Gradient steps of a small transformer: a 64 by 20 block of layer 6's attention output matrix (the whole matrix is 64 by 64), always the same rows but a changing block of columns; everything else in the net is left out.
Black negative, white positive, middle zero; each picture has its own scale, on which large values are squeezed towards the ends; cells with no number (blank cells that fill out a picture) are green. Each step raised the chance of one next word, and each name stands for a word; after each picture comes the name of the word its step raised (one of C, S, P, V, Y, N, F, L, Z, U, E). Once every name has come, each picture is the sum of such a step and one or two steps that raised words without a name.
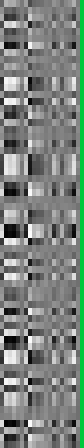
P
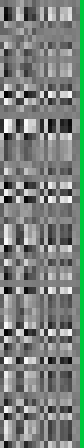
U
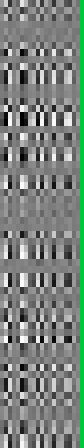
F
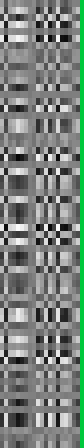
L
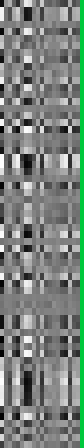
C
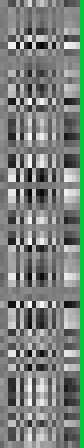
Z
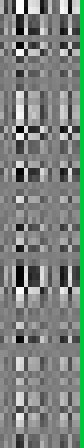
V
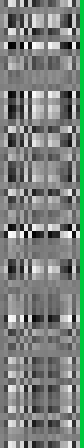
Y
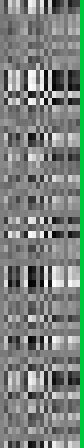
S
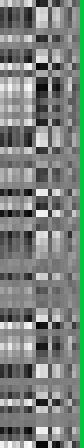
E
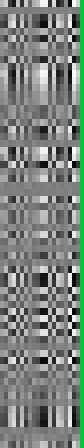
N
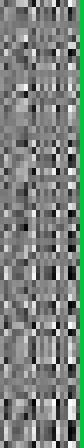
E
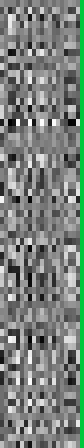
F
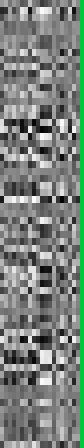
U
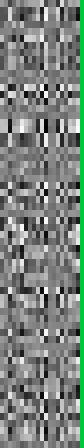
U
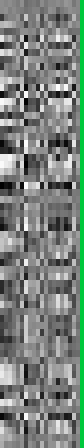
C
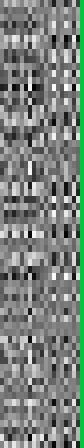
P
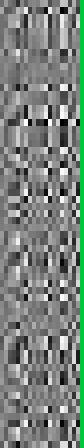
E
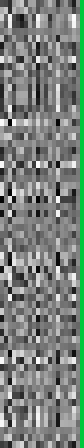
N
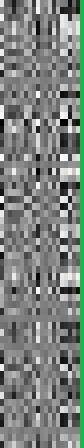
V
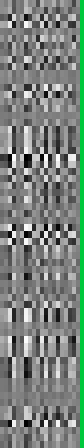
L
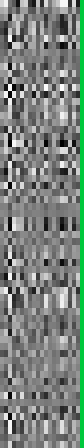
V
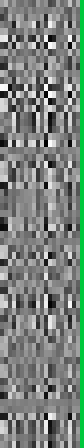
Z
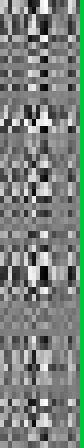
V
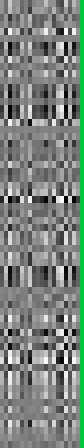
Y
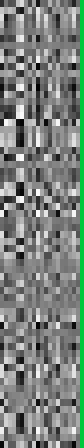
E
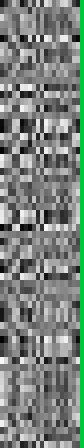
L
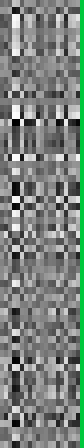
Y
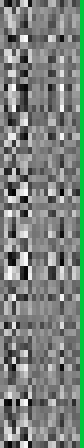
E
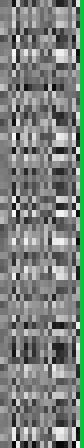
E
